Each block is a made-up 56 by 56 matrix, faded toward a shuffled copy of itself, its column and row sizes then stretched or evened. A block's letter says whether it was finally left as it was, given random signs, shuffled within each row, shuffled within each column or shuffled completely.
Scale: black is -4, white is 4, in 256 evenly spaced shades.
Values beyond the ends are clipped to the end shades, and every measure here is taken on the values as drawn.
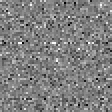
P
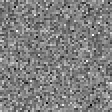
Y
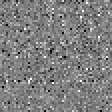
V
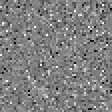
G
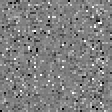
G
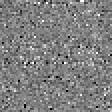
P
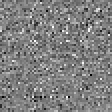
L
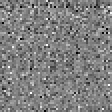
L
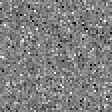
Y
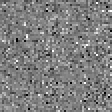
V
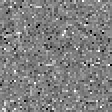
P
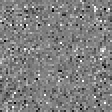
V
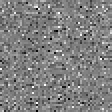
L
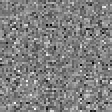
L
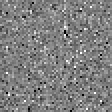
G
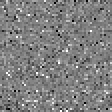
P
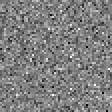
Y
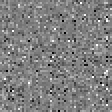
V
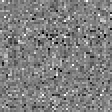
L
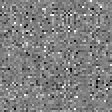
L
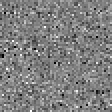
P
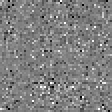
L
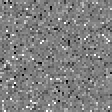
Y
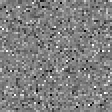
P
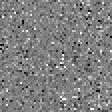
G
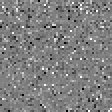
P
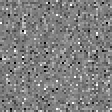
V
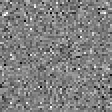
L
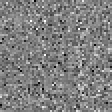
V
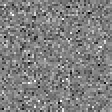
G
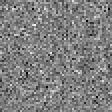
P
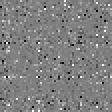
V
